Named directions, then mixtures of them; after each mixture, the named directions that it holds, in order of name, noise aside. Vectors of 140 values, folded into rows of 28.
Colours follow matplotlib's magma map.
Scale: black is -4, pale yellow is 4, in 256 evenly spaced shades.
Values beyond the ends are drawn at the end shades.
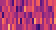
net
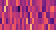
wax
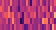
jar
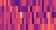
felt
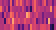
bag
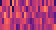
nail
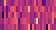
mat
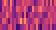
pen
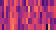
bag, mat, wax.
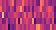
net.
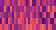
jar, wax.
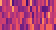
felt, nail.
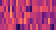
bag, nail, pen.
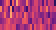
bag, nail, wax.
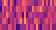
pen.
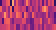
nail.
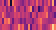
bag, nail, pen.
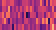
bag, jar, pen.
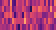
bag, jar, pen.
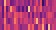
felt, mat, wax.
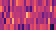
bag.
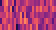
nail, pen, wax.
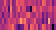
bag, jar, pen.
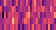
bag, jar, mat.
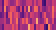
mat, wax.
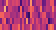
bag, wax.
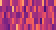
nail, net.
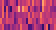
felt, mat, wax.
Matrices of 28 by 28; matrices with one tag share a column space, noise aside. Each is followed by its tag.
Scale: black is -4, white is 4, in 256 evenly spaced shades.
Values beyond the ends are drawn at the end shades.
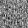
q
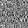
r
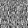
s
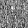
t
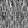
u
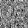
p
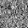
t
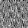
p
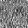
p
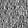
t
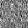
r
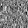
s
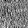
p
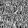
s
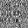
r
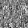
t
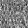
s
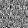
t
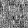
u
